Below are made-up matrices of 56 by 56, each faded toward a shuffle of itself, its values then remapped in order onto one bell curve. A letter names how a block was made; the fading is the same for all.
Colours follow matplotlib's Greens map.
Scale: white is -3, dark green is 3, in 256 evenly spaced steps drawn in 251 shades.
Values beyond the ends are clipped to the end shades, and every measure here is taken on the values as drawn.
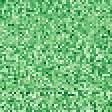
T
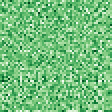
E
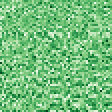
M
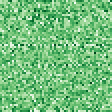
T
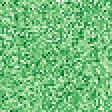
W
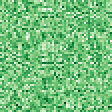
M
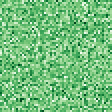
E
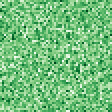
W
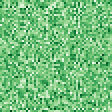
E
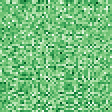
M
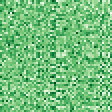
M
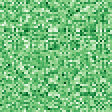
M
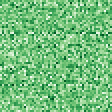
E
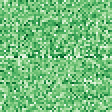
T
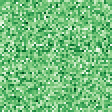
T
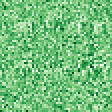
E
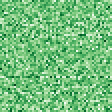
T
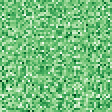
M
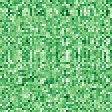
M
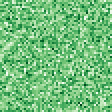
W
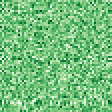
E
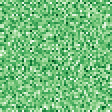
E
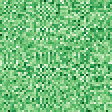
M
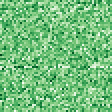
T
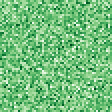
W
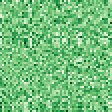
M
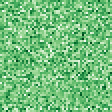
T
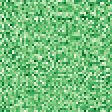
E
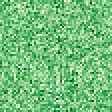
W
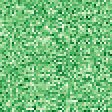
E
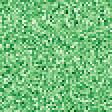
W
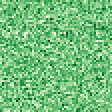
W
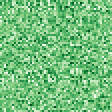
E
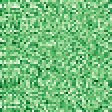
M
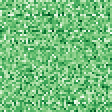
T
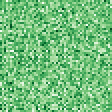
E
